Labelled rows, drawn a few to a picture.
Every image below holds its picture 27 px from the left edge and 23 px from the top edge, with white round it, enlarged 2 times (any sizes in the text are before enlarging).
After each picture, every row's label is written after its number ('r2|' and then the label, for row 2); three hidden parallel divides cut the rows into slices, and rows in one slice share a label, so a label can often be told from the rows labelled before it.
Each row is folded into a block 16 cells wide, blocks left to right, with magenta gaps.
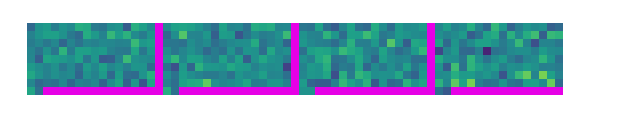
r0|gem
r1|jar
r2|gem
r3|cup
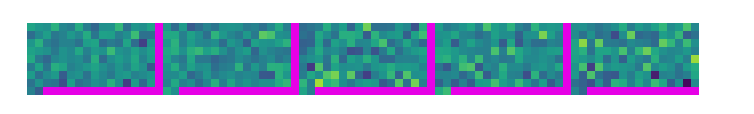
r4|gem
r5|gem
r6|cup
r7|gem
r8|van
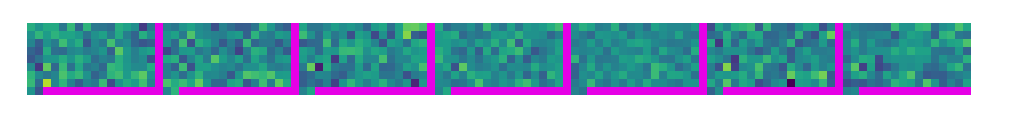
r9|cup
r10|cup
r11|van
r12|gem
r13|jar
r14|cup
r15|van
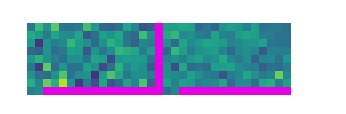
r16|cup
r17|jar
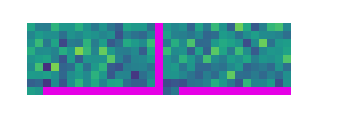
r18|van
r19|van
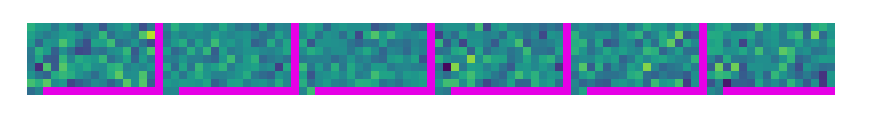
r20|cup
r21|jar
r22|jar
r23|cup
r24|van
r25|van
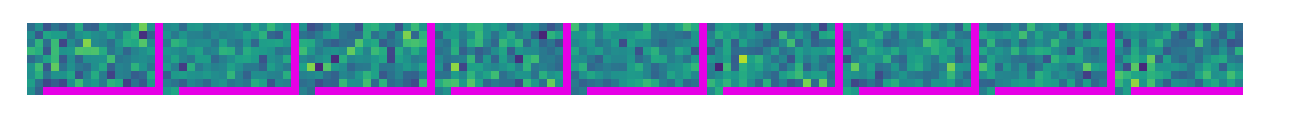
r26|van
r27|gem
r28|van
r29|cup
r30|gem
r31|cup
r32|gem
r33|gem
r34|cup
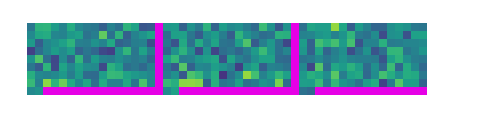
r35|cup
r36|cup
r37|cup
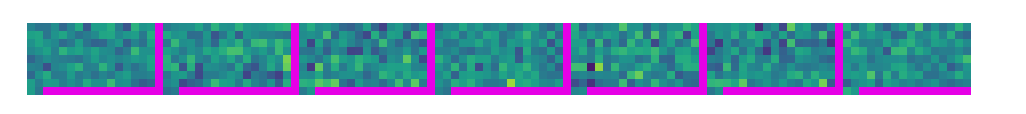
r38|gem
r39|van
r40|cup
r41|jar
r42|van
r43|cup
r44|gem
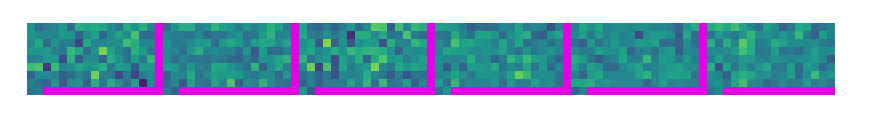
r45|van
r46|gem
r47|van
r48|jar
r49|jar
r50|jar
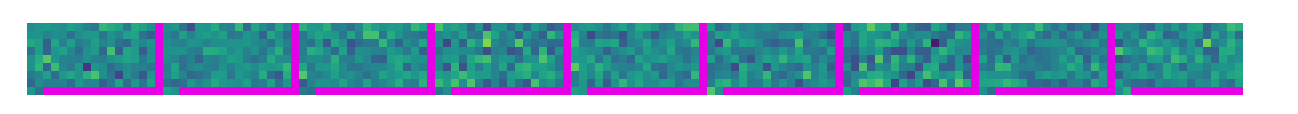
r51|gem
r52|gem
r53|jar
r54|cup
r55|gem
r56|jar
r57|cup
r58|jar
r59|gem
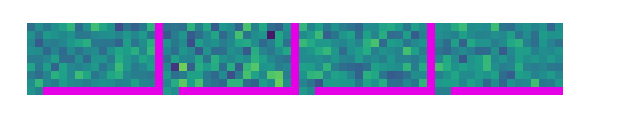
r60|jar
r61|cup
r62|gem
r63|jar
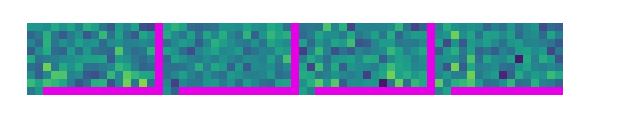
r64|cup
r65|gem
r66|cup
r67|cup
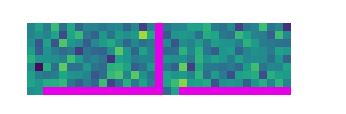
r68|cup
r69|cup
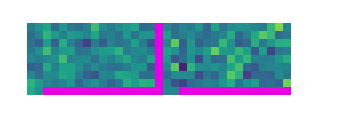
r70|jar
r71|van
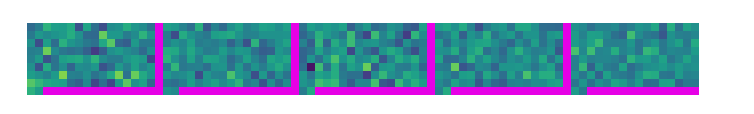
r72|cup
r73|gem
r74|cup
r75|jar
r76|gem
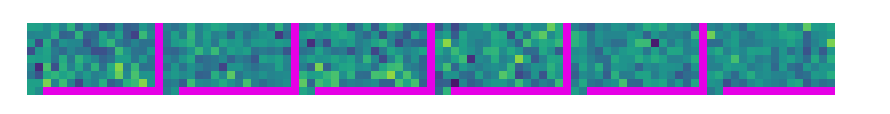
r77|cup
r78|gem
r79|cup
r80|van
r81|gem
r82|gem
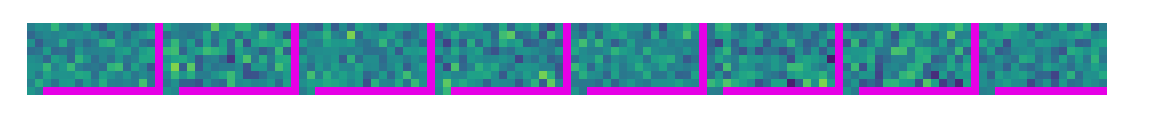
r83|jar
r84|van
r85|jar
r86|cup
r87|gem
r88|cup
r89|van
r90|jar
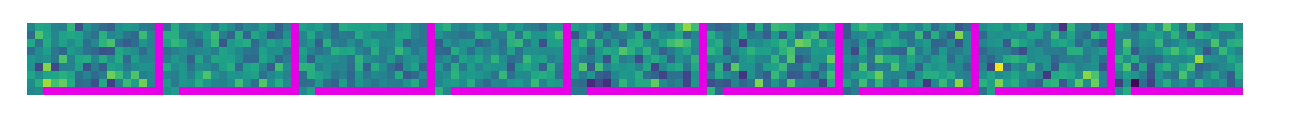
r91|cup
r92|jar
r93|gem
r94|jar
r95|van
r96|van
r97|cup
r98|cup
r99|van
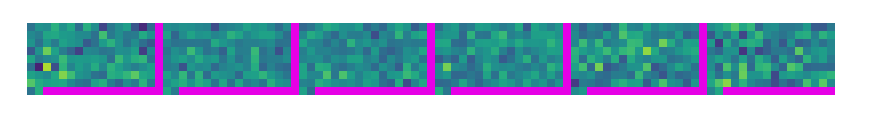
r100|cup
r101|jar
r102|jar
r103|gem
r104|van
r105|cup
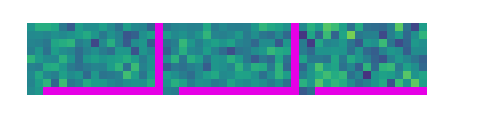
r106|jar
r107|jar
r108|cup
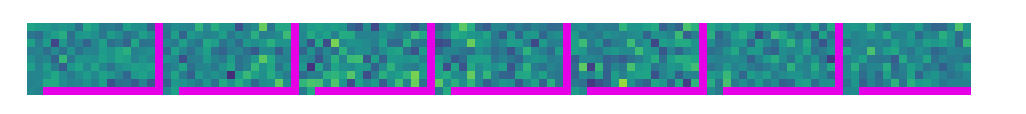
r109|jar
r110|jar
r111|cup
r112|cup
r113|van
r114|jar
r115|gem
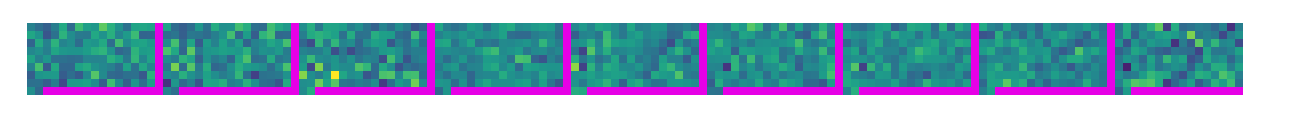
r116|van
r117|van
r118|cup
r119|gem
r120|jar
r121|gem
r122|gem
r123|jar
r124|cup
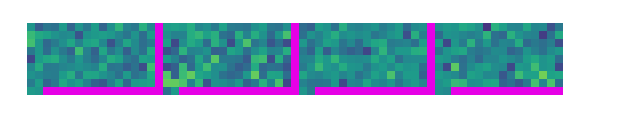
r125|gem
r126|cup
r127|jar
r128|cup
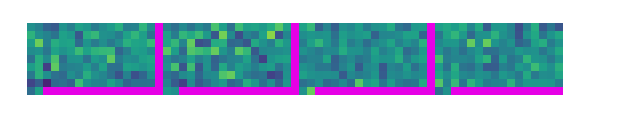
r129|van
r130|van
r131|gem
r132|jar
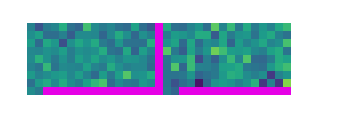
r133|jar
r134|van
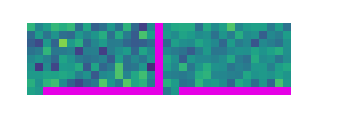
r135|cup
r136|jar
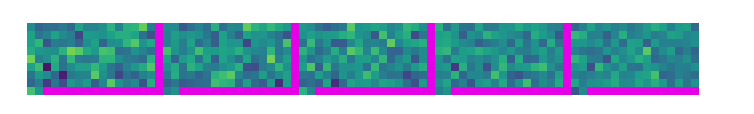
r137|van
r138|van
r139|van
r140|gem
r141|gem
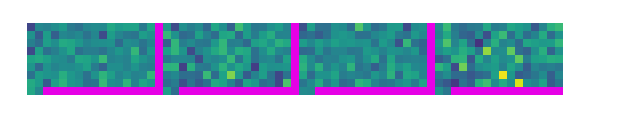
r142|jar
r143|van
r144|jar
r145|van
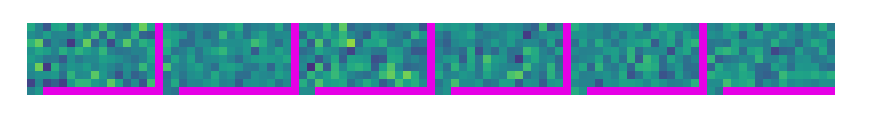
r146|van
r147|gem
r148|cup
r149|jar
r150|gem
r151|jar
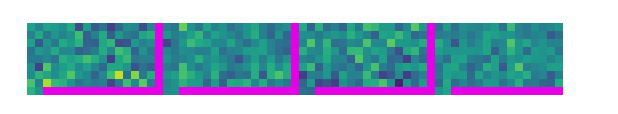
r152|cup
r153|jar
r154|van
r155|gem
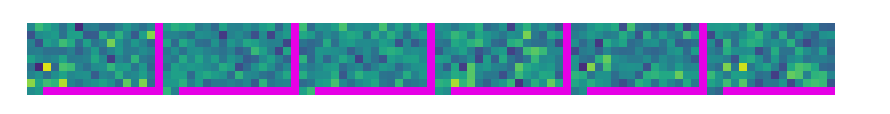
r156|cup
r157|jar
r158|jar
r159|cup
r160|cup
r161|cup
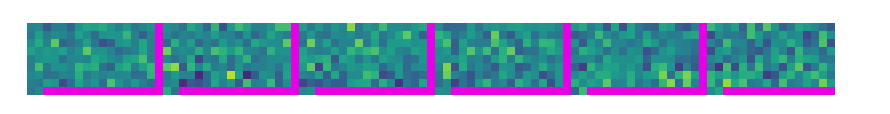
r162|gem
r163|van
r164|van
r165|van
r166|cup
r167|cup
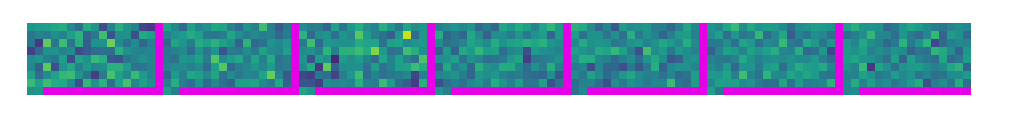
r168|cup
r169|jar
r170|van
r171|gem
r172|gem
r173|jar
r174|jar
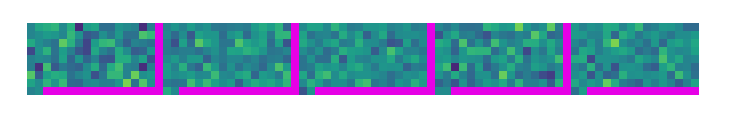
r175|cup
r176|jar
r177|jar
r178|van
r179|jar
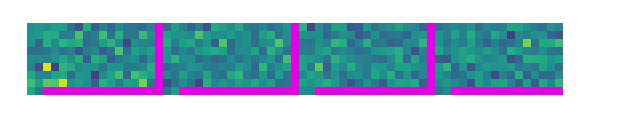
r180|cup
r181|gem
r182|jar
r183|gem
